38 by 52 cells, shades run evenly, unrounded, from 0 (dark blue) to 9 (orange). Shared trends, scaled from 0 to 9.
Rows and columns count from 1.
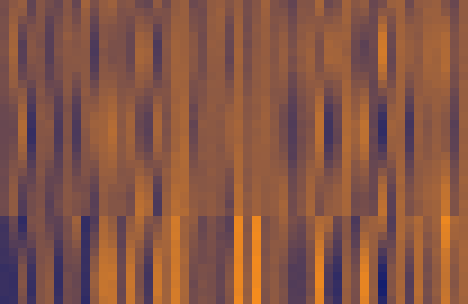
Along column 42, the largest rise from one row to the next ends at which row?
28
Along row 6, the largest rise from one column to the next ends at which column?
43
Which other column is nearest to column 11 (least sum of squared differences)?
6
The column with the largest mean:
27
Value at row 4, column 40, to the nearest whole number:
4
